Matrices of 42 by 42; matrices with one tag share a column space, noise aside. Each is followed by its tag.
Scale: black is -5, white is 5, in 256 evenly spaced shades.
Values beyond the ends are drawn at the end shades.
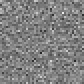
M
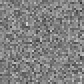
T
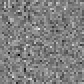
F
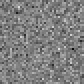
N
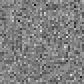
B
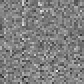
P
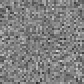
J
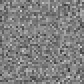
F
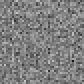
N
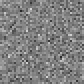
J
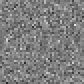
B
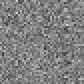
M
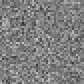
T
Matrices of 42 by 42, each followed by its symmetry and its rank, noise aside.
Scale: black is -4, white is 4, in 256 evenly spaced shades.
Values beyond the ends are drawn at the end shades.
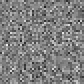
antisymmetric, rank six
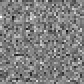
no symmetry, rank eight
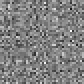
no symmetry, rank six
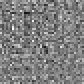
no symmetry, rank six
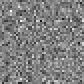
no symmetry, rank seven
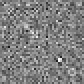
symmetric, rank seven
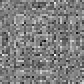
symmetric, rank seven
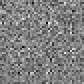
no symmetry, rank eight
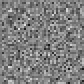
symmetric, rank seven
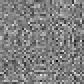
antisymmetric, rank six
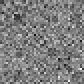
symmetric, rank eight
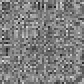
symmetric, rank six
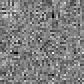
symmetric, rank seven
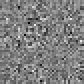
antisymmetric, rank eight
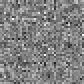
no symmetry, rank seven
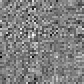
no symmetry, rank six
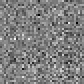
antisymmetric, rank six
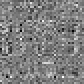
no symmetry, rank six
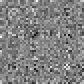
symmetric, rank seven
